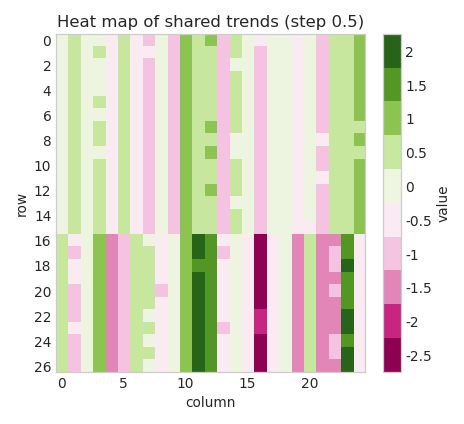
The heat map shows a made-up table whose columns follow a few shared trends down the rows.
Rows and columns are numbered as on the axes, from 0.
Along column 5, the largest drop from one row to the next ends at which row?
16
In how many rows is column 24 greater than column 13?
18
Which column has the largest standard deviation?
22
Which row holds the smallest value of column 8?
20
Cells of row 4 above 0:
9
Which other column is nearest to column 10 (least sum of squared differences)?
12
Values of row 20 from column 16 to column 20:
-2.5 -0.5 0 -1.5 0.5
